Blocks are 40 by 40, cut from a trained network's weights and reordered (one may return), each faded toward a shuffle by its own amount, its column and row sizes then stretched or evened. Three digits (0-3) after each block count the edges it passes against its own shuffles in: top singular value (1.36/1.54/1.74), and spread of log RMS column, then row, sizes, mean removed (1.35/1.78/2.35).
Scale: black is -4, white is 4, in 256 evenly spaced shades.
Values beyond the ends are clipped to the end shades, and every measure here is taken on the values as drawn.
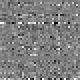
2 1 3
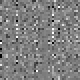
2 3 2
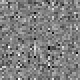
0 2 2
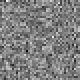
2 1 0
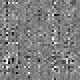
1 3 2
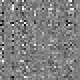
1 3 2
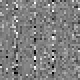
0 3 0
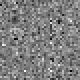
0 2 0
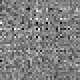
3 2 2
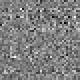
1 0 2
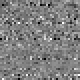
0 0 3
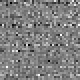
0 0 3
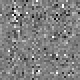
0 2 1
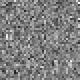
2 2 0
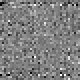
0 2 2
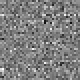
1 1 1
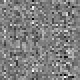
1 3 0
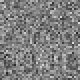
2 0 0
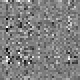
1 3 2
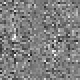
1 3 1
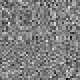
2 2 1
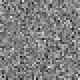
0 0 0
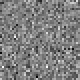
1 2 1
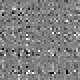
1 3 3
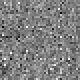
1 1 1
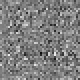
2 1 2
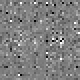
0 2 2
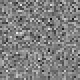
1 1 1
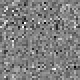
0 2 2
